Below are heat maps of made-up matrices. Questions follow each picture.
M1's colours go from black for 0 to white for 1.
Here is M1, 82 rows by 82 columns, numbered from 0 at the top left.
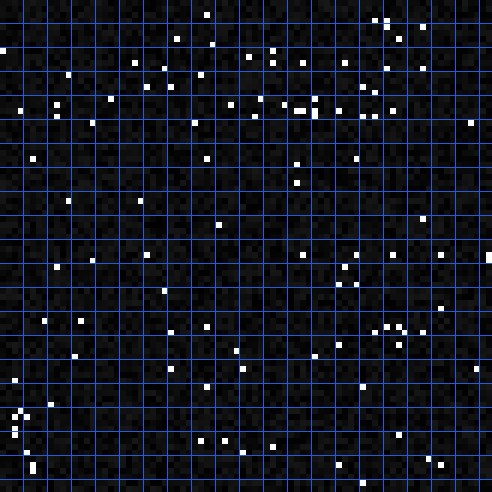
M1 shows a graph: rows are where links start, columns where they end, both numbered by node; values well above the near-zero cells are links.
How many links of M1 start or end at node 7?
2
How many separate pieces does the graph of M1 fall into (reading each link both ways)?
8
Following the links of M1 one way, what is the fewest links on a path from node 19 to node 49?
6
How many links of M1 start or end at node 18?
7
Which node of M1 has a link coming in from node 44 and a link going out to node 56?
node 57
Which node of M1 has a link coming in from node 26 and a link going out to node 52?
node 59
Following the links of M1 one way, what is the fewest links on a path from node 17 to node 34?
6
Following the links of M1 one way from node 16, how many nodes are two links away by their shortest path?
7
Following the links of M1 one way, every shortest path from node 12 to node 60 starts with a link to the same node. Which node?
node 11
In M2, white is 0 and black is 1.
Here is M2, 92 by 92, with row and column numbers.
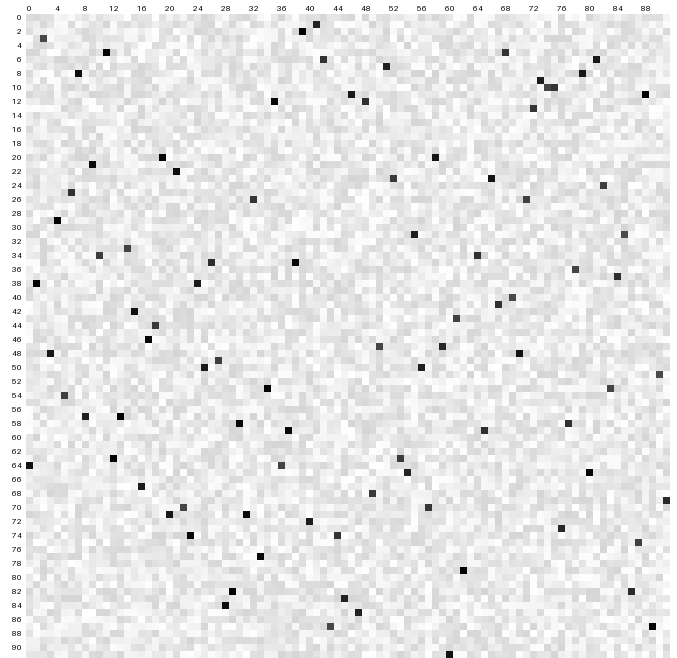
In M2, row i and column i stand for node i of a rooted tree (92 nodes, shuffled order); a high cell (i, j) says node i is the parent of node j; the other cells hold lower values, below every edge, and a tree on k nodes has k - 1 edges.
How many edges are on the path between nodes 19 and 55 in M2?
4
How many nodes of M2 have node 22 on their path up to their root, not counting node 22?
4
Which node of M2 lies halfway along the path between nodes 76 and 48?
21
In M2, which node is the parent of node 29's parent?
24
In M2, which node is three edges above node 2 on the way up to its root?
12
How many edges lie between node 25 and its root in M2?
9
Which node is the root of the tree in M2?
63
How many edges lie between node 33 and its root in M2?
8
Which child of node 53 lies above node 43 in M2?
34
